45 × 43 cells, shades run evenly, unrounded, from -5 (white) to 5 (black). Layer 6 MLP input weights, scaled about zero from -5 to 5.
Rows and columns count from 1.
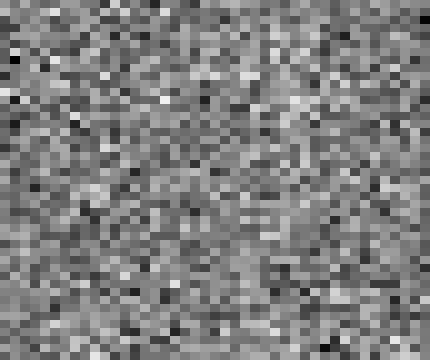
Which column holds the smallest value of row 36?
18
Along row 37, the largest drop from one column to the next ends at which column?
32
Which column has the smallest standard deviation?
24
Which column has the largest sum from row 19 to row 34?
43
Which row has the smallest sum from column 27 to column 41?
13
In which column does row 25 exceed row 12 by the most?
1
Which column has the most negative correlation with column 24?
15
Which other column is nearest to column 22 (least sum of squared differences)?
41
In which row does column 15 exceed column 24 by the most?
5
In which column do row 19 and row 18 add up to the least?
11
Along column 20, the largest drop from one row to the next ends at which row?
22
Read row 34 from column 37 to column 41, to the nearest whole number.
-1 -1 1 0 0
